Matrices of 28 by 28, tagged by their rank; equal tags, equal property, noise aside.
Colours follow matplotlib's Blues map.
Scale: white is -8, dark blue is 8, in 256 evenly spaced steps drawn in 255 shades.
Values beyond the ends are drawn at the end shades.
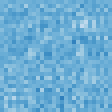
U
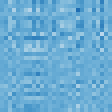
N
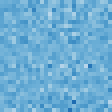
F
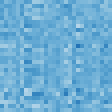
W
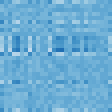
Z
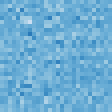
F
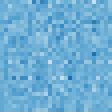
U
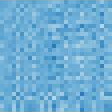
W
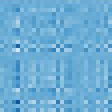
Z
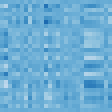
N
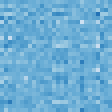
W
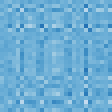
Z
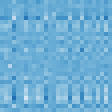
Z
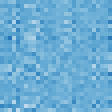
W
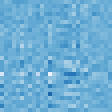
N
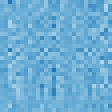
U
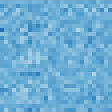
F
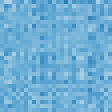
U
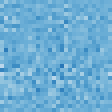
F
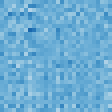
U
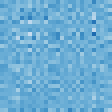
W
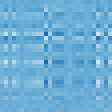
Z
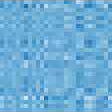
N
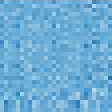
U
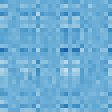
Z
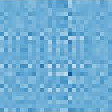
N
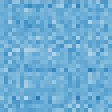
U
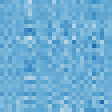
U
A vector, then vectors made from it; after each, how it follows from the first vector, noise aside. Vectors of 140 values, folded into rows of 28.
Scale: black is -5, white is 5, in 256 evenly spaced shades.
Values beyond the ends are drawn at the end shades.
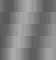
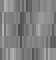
wrapped around, negated, partly zeroed.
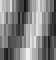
reversed, scaled up.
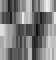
wrapped around, scaled up.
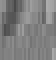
wrapped around, negated, partly zeroed.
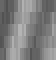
copied.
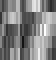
wrapped around, scaled up.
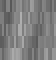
partly zeroed.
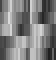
wrapped around, negated, scaled up.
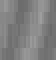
reversed, shrunk.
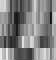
wrapped around, negated, scaled up.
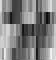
wrapped around, scaled up.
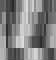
wrapped around, scaled up.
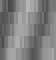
copied.
